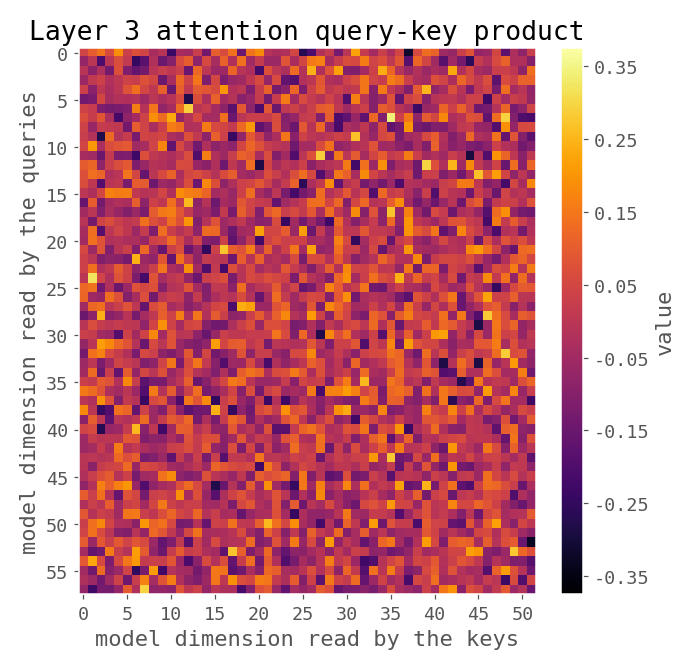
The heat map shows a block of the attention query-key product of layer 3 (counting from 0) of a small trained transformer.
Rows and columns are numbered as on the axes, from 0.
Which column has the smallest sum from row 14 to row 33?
17
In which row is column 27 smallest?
30
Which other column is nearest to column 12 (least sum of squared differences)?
32
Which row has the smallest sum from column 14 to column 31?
37
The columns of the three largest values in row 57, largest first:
7, 42, 41
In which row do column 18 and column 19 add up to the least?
57
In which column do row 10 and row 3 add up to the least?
24
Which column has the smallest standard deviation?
0
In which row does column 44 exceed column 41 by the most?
33
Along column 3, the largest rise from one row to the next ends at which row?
31
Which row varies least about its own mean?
51
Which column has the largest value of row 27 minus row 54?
23
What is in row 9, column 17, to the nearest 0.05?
-0.25
